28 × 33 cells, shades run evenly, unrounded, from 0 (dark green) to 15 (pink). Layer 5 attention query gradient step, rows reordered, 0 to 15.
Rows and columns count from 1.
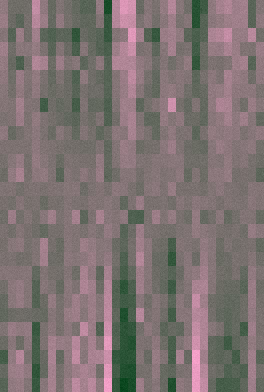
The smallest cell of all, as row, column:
28, 16
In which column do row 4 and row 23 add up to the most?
18
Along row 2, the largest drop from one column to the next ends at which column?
25
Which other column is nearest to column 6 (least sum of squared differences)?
19
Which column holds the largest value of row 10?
17
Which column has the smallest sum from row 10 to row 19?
8
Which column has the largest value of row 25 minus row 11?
14
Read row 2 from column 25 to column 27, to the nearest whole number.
2 5 8
